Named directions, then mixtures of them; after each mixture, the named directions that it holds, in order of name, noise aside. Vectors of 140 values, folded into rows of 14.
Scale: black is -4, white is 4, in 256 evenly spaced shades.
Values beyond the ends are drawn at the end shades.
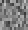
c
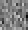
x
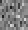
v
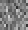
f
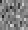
v.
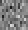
v.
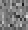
v, x.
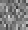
f.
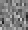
x.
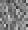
f.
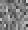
f.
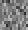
c, f.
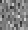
c, v.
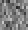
c, f.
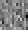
x.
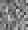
f.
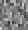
c, x.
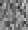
c, v.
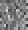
f.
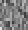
c, x.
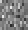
v.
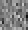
x.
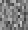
c, v.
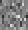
v, x.
